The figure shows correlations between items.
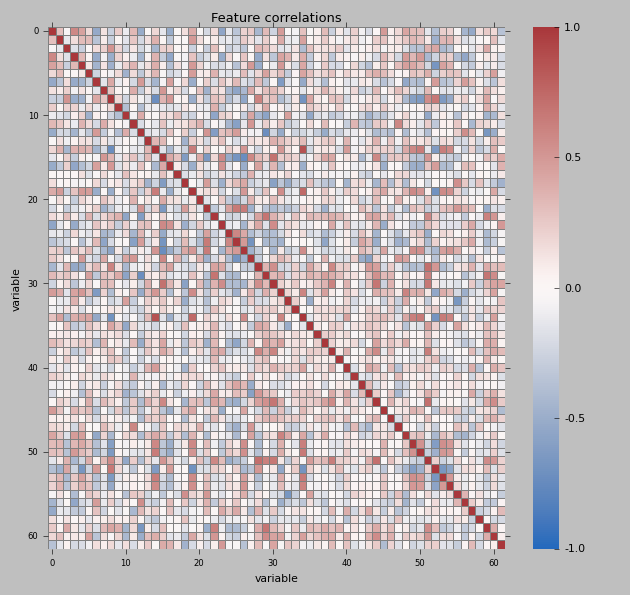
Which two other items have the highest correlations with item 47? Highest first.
11, 27
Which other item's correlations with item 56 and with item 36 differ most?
12
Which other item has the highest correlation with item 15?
30
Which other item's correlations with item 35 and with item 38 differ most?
18
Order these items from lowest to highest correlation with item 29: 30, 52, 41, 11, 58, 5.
58, 52, 41, 11, 30, 5
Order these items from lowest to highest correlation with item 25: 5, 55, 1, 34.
1, 5, 34, 55
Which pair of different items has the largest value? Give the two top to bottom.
14, 34
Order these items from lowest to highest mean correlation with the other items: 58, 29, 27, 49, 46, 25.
25, 58, 27, 49, 46, 29
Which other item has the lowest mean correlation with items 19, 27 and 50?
52
